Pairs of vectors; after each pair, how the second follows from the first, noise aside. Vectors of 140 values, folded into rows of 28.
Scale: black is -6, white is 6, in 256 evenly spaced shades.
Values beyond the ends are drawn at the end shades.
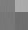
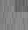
negated, shrunk.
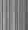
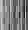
reversed, negated, scaled up.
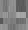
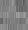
shrunk.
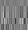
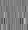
negated, partly zeroed.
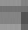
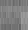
negated, shrunk.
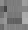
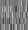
shuffled.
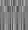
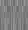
shrunk.
